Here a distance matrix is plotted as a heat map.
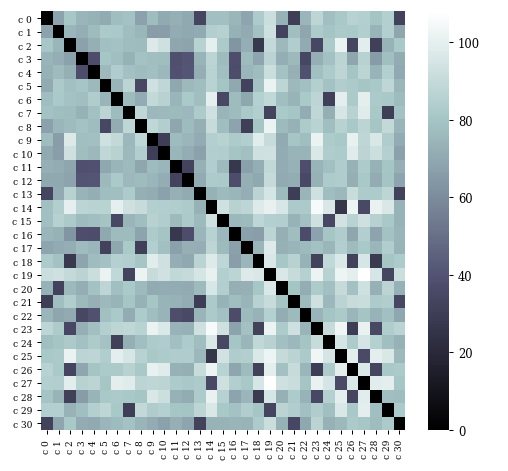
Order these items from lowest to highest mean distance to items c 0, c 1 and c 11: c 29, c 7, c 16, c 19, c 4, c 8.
c 16, c 4, c 8, c 7, c 29, c 19
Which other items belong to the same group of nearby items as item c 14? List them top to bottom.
c 25, c 27
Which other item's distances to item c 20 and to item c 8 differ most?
c 5
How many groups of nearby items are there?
9
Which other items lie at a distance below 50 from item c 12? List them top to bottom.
c 3, c 4, c 11, c 16, c 22
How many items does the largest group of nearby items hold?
6
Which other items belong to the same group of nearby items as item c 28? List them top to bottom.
c 2, c 18, c 23, c 26
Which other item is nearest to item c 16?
c 11
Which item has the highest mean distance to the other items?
c 19
